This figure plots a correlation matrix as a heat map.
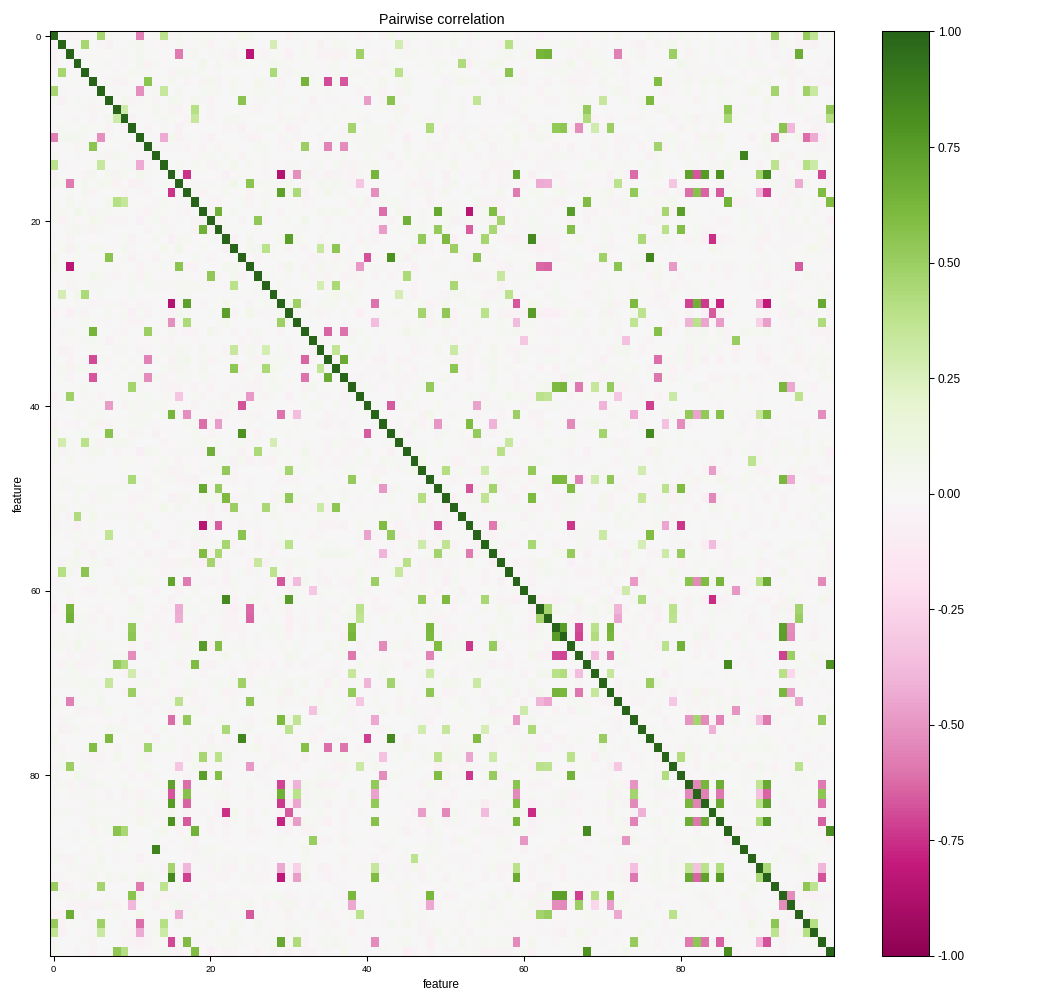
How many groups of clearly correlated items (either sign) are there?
16
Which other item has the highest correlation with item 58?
4
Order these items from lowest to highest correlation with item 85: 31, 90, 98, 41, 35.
98, 31, 35, 90, 41
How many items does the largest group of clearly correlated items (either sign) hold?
14
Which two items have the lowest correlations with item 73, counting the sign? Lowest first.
87, 33
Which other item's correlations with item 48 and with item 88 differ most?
13
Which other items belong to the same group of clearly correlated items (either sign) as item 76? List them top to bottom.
7, 24, 40, 43, 54, 70
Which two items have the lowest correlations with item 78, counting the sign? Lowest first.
53, 42
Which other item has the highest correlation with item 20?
45
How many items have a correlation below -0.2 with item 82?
8
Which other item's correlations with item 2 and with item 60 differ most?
25
